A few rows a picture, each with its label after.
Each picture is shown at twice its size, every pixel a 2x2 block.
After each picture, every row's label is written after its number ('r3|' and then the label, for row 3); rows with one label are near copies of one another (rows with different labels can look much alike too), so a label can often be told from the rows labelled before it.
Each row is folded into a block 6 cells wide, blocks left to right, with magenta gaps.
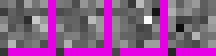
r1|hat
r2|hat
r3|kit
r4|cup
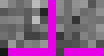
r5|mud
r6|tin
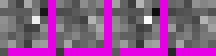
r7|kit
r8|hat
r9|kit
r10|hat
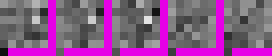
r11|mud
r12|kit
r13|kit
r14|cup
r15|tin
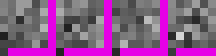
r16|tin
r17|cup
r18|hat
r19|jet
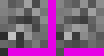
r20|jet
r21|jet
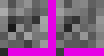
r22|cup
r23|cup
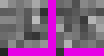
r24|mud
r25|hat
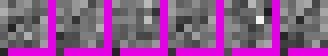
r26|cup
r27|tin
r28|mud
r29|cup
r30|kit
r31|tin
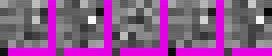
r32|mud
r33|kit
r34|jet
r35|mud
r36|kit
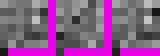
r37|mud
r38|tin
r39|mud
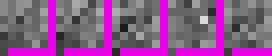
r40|tin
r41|tin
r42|cup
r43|kit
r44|cup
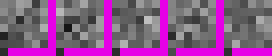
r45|tin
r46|cup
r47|hat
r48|jet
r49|hat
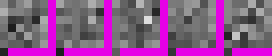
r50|cup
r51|mud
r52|kit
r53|tin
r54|jet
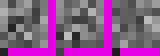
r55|cup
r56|jet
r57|hat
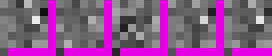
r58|kit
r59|hat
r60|cup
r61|kit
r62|kit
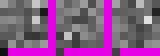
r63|mud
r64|jet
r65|kit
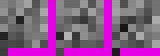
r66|tin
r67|jet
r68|cup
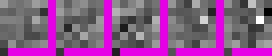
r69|mud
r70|cup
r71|cup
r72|kit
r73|kit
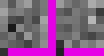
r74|cup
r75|mud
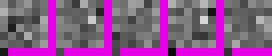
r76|cup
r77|kit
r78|tin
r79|mud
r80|hat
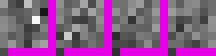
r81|kit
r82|jet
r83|tin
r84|cup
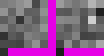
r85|tin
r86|mud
